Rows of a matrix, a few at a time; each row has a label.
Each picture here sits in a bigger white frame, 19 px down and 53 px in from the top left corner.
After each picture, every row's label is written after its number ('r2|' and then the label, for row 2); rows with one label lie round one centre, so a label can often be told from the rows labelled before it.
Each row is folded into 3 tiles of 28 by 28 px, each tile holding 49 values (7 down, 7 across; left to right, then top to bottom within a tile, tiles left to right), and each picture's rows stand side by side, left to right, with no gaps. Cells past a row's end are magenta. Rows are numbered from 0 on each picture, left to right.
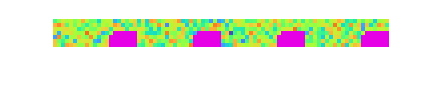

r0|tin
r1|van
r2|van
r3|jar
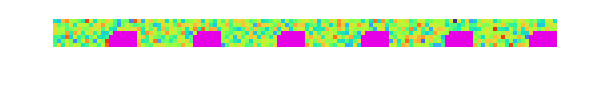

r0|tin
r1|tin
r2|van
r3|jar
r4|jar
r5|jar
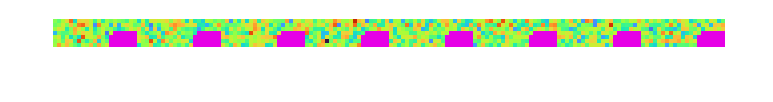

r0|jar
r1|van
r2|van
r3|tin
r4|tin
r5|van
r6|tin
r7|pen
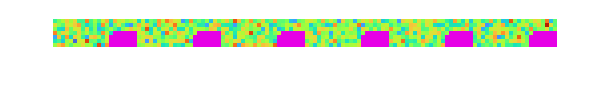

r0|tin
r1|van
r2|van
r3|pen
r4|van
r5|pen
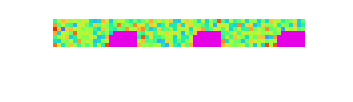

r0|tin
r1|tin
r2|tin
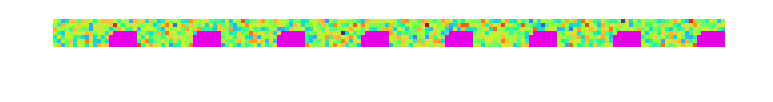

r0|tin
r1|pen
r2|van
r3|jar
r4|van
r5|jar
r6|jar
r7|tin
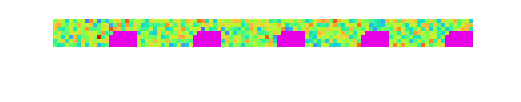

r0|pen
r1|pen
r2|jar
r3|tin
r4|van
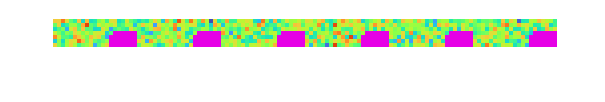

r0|jar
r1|van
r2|van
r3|pen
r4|tin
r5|jar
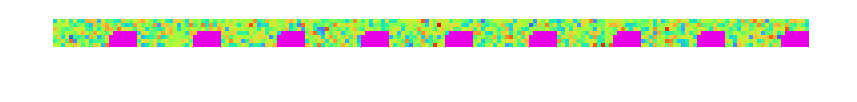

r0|tin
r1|pen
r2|tin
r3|jar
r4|tin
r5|pen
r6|tin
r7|jar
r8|jar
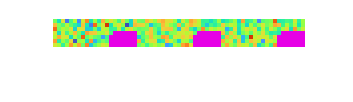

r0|tin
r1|tin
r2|tin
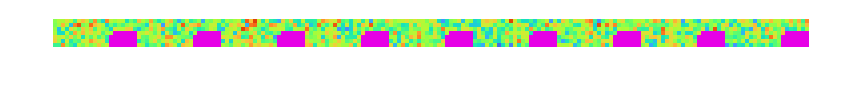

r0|van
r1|jar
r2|jar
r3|tin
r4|jar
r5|pen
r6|tin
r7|jar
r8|pen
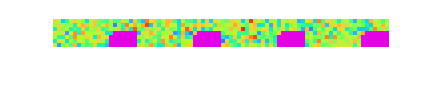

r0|pen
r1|jar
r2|jar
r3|van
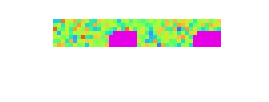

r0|tin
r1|jar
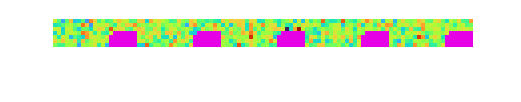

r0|pen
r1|van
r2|jar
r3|pen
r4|jar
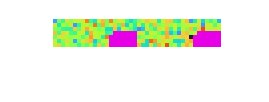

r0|tin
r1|jar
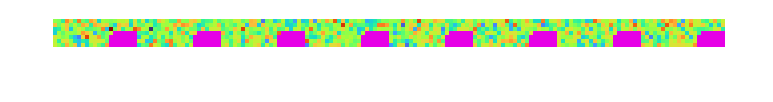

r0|pen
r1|van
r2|jar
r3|van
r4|van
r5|tin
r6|pen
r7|tin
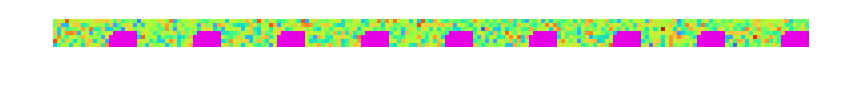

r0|van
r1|tin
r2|pen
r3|tin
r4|jar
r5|pen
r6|tin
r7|jar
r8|jar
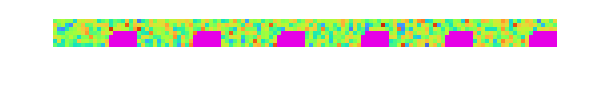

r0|pen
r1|tin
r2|tin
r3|van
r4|van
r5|tin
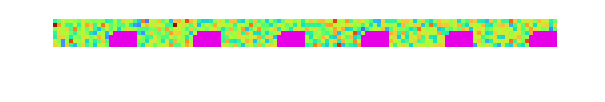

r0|jar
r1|van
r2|jar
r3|van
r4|tin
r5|pen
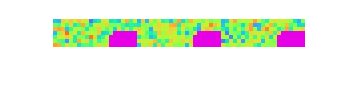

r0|tin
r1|van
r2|tin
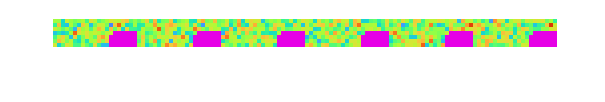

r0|pen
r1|jar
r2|jar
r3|tin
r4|van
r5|van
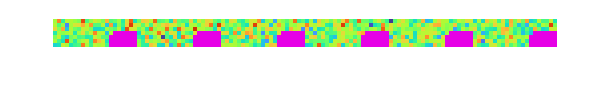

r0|van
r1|pen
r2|jar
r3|van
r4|tin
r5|van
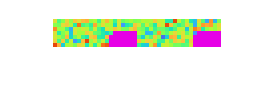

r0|tin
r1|pen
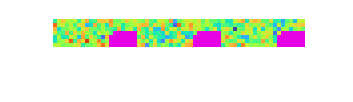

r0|tin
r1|tin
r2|van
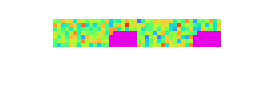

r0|pen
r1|tin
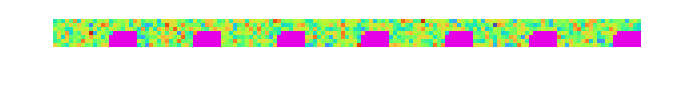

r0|tin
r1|jar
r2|van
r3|van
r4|tin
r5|tin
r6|jar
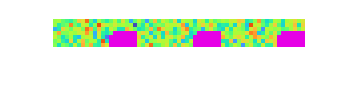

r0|jar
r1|jar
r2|pen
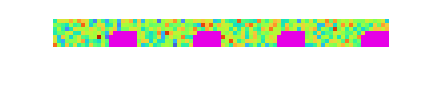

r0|jar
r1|pen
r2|pen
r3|van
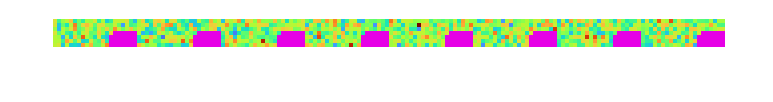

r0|jar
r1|pen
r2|van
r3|tin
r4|pen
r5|pen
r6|jar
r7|jar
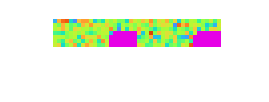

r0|jar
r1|tin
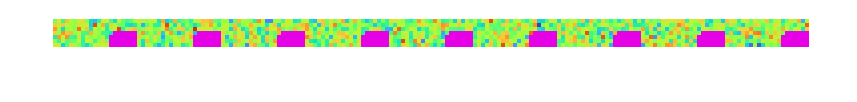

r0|tin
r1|pen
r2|pen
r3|tin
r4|jar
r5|jar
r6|jar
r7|van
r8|pen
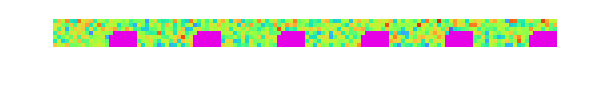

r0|jar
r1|pen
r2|pen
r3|pen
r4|pen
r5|pen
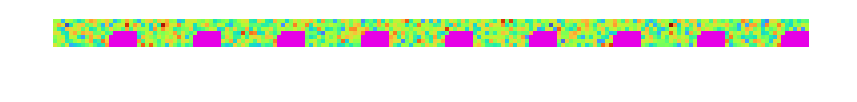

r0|pen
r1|tin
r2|pen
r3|pen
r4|pen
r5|jar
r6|tin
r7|pen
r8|tin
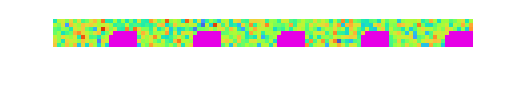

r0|jar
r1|van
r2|van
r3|jar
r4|pen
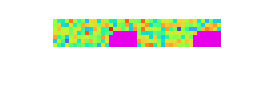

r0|pen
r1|van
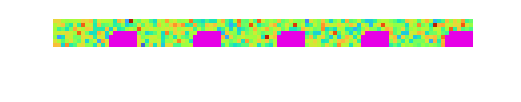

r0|jar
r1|van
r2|pen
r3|van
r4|pen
